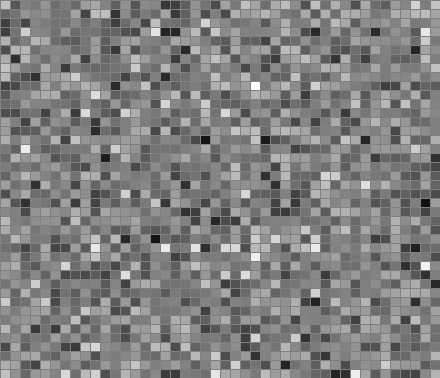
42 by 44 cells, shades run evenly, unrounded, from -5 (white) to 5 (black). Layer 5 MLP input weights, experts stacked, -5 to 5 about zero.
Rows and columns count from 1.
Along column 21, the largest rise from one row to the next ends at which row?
4
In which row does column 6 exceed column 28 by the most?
27
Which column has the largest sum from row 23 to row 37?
6
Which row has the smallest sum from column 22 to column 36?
10
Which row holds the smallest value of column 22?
42
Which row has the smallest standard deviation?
19
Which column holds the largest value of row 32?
44
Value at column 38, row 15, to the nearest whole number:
0
